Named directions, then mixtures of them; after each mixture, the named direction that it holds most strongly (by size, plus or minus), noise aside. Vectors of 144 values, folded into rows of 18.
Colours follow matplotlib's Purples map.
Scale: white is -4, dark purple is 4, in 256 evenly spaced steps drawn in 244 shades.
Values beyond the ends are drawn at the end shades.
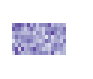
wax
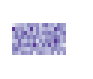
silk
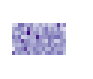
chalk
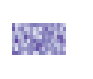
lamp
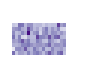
chalk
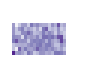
lamp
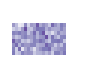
wax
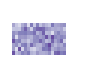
wax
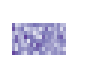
lamp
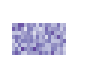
wax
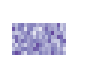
lamp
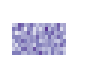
chalk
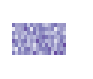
silk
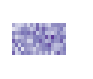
wax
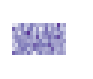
chalk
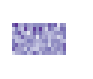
chalk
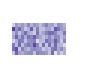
silk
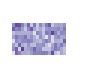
wax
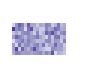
wax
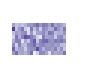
lamp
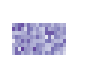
wax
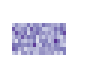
silk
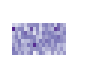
silk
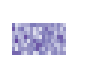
lamp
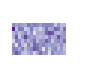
lamp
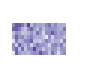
wax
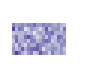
lamp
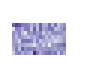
silk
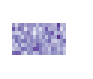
lamp
